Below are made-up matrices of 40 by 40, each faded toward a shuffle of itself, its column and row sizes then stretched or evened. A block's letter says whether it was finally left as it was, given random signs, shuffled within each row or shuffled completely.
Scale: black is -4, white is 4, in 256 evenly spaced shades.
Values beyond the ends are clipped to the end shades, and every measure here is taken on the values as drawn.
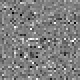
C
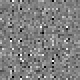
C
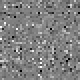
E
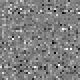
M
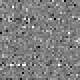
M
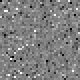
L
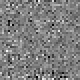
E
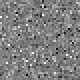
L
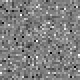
L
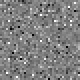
L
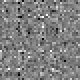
C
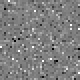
L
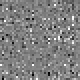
E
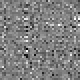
C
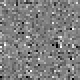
E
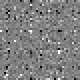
C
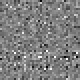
E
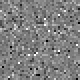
L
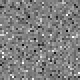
L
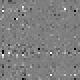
E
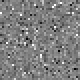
L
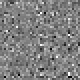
C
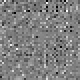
C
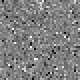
L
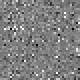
C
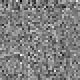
E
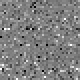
M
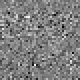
M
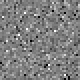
L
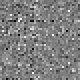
E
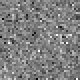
M
